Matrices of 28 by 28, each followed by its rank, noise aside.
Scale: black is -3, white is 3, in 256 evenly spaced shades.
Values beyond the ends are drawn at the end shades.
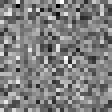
seven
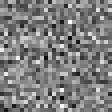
seven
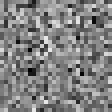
six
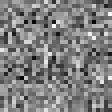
six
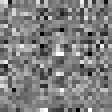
five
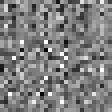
five
